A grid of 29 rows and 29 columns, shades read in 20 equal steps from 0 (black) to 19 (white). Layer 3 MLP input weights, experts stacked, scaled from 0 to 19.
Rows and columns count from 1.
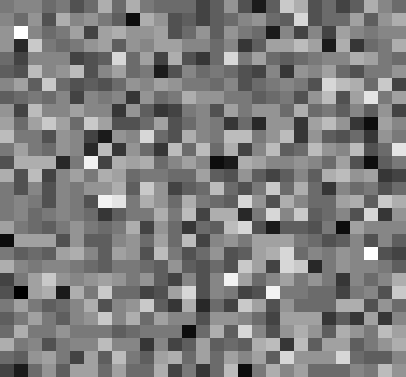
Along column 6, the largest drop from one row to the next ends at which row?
7
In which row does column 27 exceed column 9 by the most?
17
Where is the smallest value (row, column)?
23, 2
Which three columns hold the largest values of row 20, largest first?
27, 21, 12
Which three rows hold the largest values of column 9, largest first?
16, 5, 28
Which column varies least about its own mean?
3
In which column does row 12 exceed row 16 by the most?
20
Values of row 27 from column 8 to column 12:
14 10 10 4 10
